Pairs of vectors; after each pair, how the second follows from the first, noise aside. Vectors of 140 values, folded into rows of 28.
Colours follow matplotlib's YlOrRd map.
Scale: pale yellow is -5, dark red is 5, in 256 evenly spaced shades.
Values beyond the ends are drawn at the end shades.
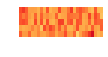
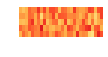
negated.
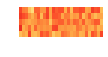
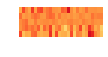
reversed, negated, partly zeroed.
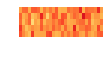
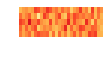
shuffled.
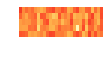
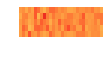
reversed, negated, shrunk.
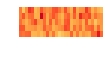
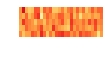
negated.
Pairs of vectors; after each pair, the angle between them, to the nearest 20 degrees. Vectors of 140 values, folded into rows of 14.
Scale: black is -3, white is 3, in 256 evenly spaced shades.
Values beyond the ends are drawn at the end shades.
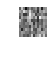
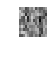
100 degrees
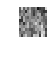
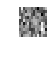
40 degrees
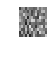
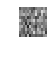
40 degrees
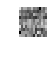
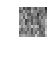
80 degrees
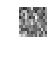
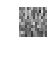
80 degrees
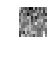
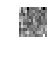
80 degrees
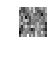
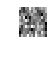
20 degrees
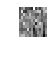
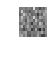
60 degrees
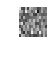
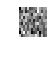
160 degrees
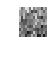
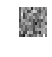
120 degrees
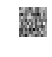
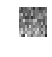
120 degrees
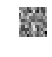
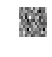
80 degrees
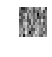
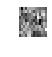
100 degrees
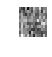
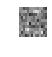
100 degrees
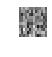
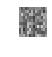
160 degrees
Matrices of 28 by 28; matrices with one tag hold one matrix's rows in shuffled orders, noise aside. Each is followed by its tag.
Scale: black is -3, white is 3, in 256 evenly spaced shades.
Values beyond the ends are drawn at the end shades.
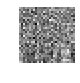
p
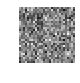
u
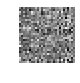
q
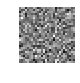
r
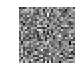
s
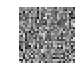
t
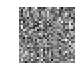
s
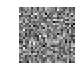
t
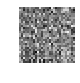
p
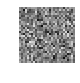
u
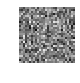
t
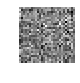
q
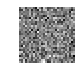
t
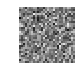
r
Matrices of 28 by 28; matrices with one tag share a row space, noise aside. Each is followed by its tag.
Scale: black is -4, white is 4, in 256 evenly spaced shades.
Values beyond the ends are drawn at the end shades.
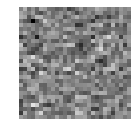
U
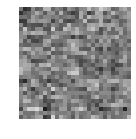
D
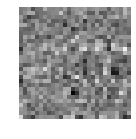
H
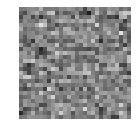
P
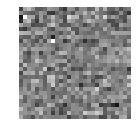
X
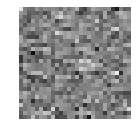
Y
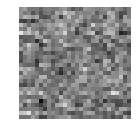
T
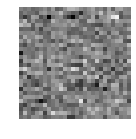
D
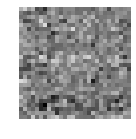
P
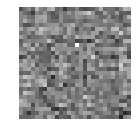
P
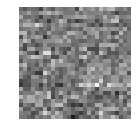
D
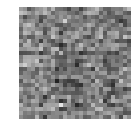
T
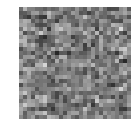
P
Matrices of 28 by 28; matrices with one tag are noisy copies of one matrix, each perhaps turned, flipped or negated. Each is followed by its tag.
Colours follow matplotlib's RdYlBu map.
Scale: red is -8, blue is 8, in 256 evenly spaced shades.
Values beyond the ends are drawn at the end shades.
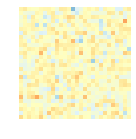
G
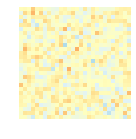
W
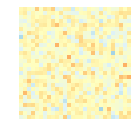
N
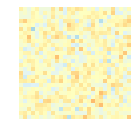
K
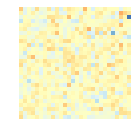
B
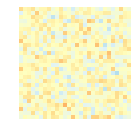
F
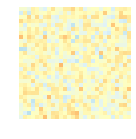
N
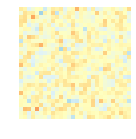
B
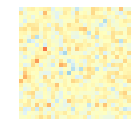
B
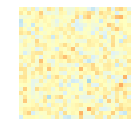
K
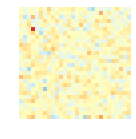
B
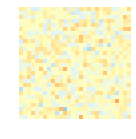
G
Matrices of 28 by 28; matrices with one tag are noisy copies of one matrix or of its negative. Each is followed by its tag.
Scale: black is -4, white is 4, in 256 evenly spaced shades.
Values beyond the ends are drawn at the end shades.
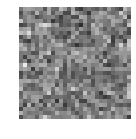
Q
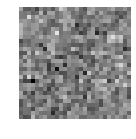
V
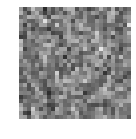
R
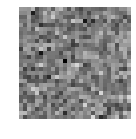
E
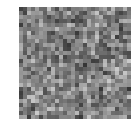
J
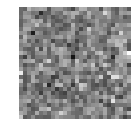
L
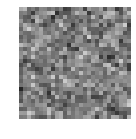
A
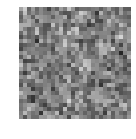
J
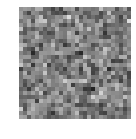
R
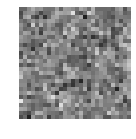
A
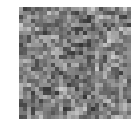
V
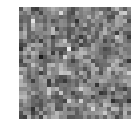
R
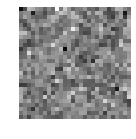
A
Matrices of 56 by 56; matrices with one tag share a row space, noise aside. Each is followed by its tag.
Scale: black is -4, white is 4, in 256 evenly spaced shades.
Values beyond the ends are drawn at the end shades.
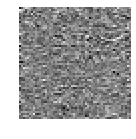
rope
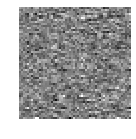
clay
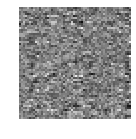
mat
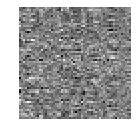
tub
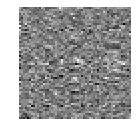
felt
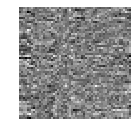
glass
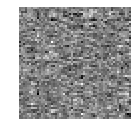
mat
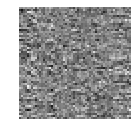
glass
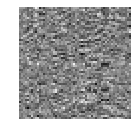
clay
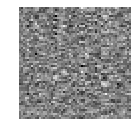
clay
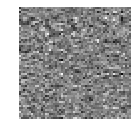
felt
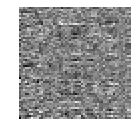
tub
